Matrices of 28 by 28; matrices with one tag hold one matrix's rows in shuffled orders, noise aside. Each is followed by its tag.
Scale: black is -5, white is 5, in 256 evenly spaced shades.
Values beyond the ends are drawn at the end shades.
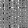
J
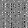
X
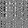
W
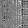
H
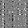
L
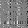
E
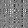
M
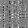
J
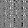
M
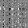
J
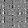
L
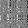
E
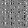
X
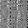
E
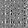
X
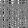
J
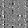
L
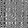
W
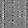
L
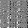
E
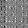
W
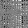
H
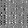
W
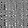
W
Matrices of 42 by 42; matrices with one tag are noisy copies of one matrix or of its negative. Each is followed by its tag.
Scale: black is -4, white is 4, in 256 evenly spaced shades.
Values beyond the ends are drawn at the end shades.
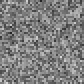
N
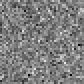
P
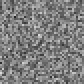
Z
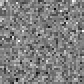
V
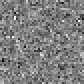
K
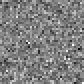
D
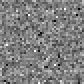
D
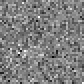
Z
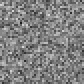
K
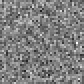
D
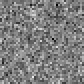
K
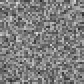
V
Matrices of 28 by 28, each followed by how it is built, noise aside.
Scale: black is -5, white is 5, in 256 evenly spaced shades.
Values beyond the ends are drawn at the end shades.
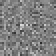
low rank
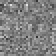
low rank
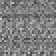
repeating columns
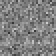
repeating columns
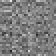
low rank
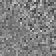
upper triangular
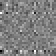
low rank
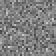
noise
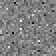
sparse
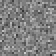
noise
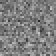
blocks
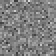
noise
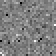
sparse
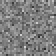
noise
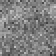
smooth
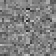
low rank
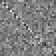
diagonal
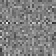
low rank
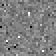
sparse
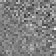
upper triangular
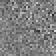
upper triangular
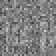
blocks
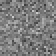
noise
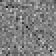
diagonal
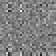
low rank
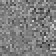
upper triangular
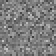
repeating columns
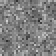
smooth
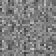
blocks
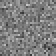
noise
